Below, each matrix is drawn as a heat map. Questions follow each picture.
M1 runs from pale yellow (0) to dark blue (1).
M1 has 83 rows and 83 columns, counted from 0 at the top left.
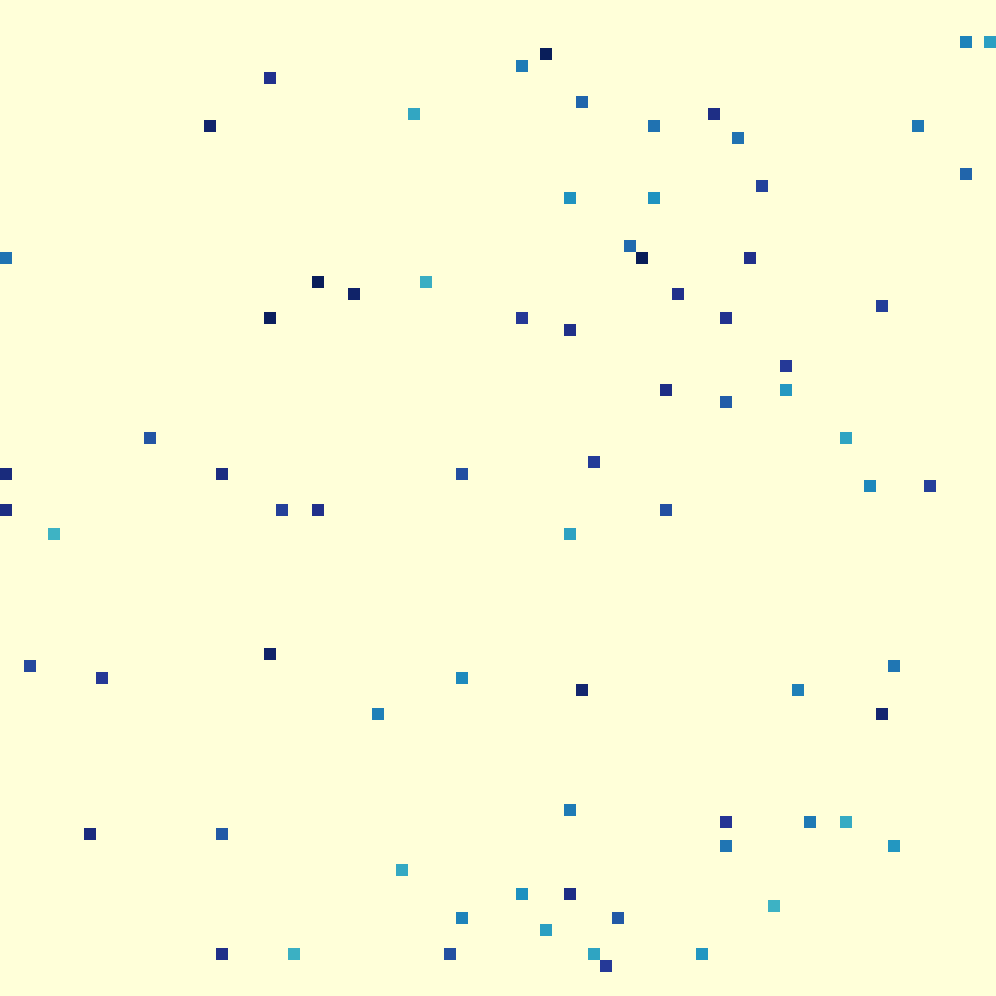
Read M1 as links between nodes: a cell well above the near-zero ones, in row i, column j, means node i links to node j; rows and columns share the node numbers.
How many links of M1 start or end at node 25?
1
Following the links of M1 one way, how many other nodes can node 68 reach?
6
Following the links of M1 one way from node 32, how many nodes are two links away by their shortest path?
2
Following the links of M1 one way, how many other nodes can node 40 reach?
5
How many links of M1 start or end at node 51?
1
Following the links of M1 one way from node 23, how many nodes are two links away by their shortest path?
3
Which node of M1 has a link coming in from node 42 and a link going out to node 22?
node 26
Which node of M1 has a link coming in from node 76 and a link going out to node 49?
node 38
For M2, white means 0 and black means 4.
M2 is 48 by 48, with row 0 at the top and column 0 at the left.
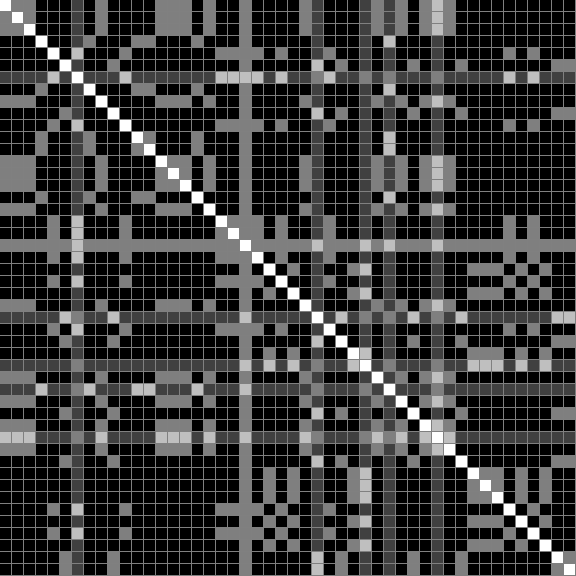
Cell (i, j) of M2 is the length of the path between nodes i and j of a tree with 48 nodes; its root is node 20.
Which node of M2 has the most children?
36
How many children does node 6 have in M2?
9
